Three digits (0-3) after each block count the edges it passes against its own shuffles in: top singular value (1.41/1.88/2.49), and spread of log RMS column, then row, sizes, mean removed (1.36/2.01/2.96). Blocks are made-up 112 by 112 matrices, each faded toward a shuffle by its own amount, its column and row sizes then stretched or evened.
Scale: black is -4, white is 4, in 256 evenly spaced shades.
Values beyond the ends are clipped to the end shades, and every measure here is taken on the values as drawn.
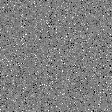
1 1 0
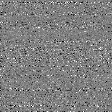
0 0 3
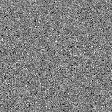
1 0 1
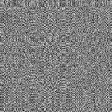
3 2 1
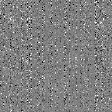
1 3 1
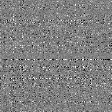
1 2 3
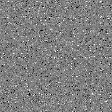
0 1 2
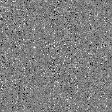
0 2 1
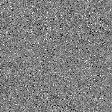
1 1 1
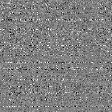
2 2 3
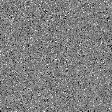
0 1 1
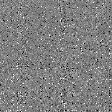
1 2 1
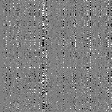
3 3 2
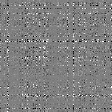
2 3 3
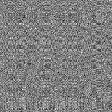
3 1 1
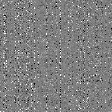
2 3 1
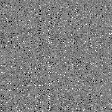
1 2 2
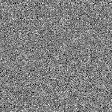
1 0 2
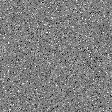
0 0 0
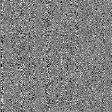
0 3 1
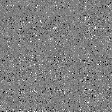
0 2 2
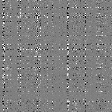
3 3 3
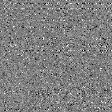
2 1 2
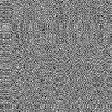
3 0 0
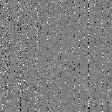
1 3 0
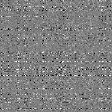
2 2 3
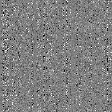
1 3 1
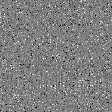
2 0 0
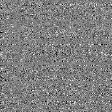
0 2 3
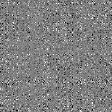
1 3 2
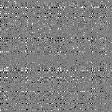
3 2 3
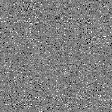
2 1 2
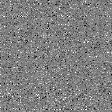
0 1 2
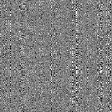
3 3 1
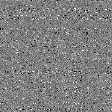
0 1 3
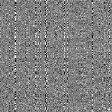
3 3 0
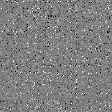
1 2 2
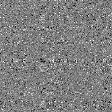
2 1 2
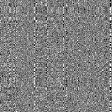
3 3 0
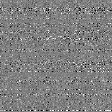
2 2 3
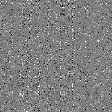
2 2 0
